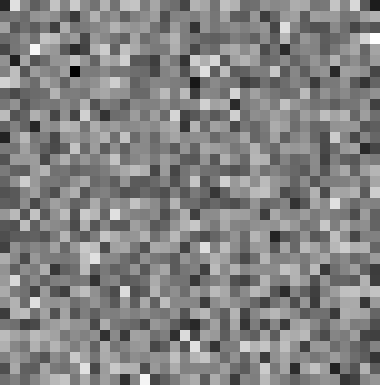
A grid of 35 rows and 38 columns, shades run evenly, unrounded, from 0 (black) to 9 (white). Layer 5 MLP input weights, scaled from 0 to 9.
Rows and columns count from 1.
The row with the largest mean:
23
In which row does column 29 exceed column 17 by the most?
3
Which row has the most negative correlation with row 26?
6
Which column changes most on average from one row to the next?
20
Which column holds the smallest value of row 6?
2
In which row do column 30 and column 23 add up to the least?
19
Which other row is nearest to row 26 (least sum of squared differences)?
10
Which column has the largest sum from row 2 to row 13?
18
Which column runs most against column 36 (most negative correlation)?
12
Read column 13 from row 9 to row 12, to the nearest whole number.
5 3 4 5
